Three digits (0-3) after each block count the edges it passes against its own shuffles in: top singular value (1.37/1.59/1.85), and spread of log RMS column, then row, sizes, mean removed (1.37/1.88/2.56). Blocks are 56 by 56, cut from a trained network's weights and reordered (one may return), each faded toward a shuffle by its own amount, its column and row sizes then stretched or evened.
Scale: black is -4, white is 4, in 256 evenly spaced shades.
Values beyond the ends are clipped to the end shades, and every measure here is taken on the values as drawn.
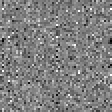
1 2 0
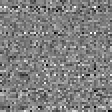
2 0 3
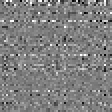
3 1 3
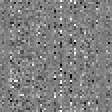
0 3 1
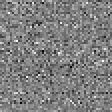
2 0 2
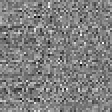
3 1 2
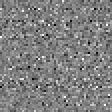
0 0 2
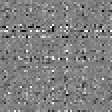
1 2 3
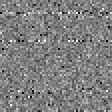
2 0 2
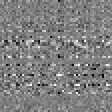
3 1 3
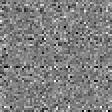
3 2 2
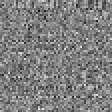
3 0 1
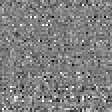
0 0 3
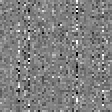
1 3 0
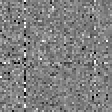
2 2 0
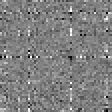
3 2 2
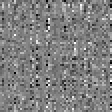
3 3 1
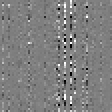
3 3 0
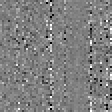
1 3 0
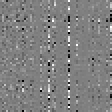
3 3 1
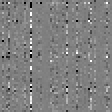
3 3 1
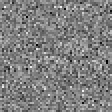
2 0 0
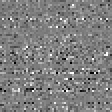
0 1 3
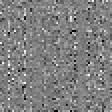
0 3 1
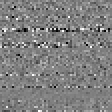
2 0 3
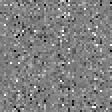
0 2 1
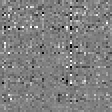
2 2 2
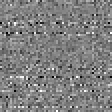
1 1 3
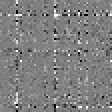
2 3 2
